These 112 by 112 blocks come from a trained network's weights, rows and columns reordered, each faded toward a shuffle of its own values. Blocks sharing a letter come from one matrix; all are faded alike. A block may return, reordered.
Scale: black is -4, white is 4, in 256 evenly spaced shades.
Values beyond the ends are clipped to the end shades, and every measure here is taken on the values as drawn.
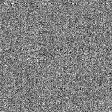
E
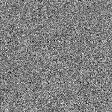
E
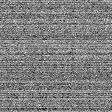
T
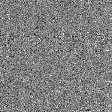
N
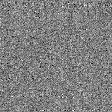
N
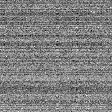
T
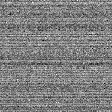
T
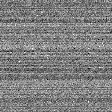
T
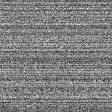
T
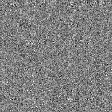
N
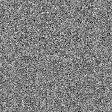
E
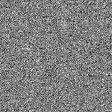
N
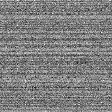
T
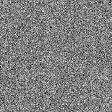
N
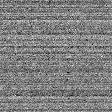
T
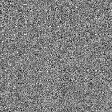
N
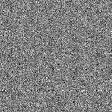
E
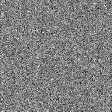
E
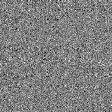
N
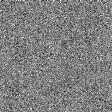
N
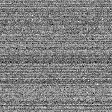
T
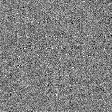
N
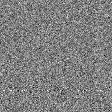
E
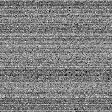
T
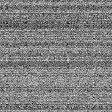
T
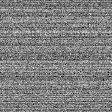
T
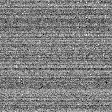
T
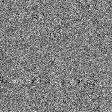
E
